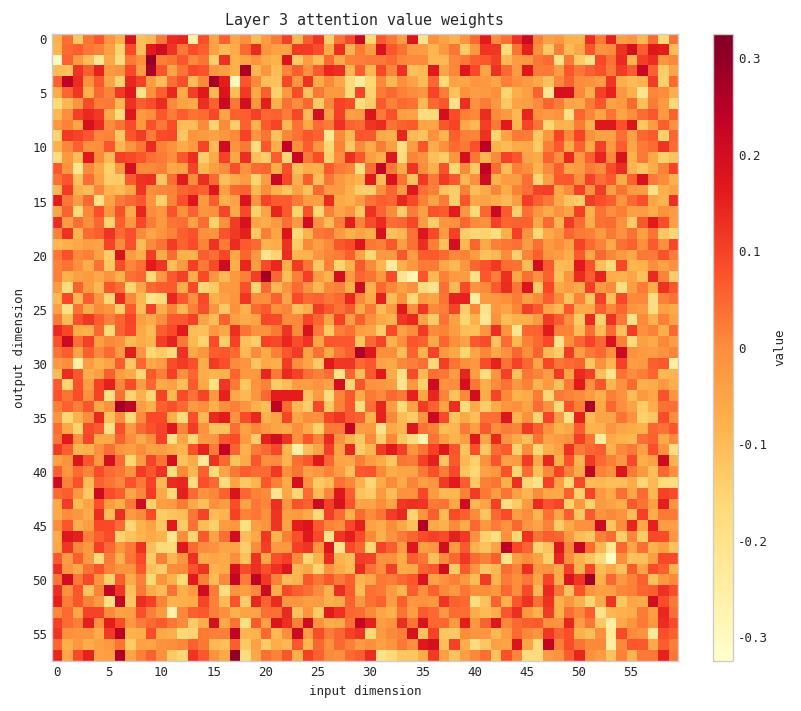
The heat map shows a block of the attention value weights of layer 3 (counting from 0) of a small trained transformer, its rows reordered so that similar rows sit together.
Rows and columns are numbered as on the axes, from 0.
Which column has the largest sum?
22
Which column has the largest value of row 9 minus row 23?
1
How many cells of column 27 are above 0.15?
4
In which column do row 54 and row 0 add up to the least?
13
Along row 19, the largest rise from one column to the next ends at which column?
38
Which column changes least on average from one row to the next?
8
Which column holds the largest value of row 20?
6
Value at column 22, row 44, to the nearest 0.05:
-0.05
